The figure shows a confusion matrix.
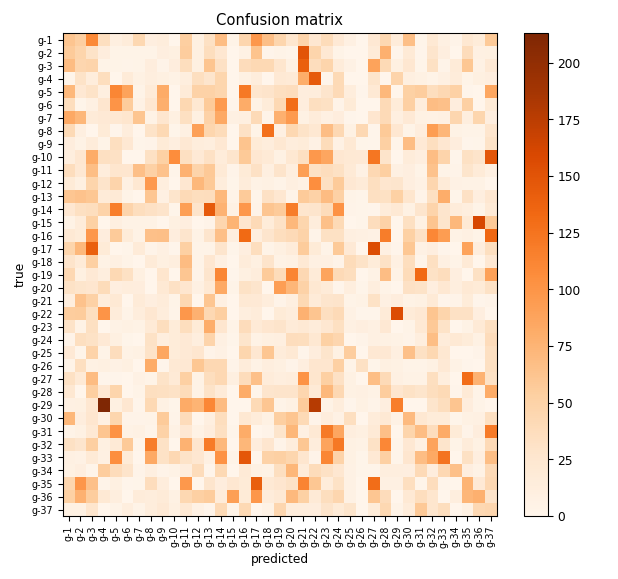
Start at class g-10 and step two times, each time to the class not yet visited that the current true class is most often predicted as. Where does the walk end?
g-31
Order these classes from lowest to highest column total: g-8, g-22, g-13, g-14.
g-8, g-22, g-13, g-14
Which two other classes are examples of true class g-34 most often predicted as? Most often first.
g-20, g-4
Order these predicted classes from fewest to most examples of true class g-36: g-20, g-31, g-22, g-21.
g-22, g-31, g-21, g-20
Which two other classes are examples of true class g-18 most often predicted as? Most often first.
g-11, g-3
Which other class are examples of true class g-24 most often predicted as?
g-32
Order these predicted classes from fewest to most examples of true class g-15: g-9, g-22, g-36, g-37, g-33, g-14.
g-9, g-22, g-33, g-14, g-37, g-36
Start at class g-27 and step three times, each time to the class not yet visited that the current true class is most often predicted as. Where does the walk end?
g-3
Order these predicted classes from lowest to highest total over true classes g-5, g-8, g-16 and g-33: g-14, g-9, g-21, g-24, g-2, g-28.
g-2, g-21, g-24, g-9, g-14, g-28
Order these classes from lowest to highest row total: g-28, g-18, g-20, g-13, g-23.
g-18, g-23, g-20, g-28, g-13
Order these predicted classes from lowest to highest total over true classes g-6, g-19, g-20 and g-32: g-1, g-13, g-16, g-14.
g-1, g-16, g-13, g-14
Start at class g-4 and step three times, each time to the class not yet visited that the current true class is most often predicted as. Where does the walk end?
g-13
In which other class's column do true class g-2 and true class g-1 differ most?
g-21
